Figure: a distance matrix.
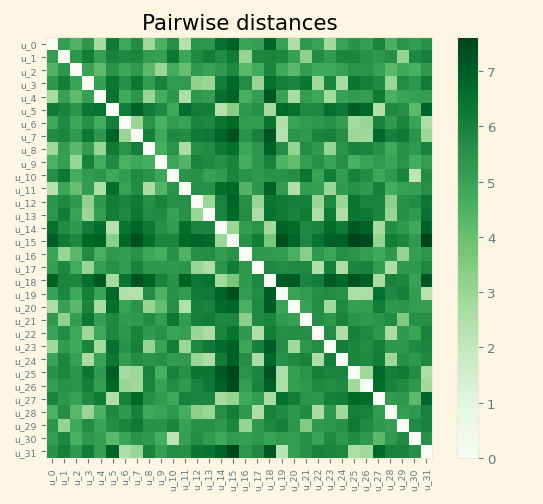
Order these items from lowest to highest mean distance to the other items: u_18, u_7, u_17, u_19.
u_17, u_19, u_7, u_18
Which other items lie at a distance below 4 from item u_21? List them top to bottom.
u_1, u_16, u_29
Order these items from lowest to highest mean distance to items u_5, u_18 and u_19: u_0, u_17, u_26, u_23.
u_26, u_17, u_0, u_23
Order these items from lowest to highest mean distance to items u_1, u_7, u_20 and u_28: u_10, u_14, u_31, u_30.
u_31, u_30, u_10, u_14
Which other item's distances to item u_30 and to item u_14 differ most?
u_10
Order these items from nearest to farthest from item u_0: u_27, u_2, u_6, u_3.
u_2, u_6, u_3, u_27
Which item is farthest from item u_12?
u_15
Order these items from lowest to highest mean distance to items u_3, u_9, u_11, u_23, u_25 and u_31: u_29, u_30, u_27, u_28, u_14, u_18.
u_28, u_30, u_29, u_27, u_14, u_18
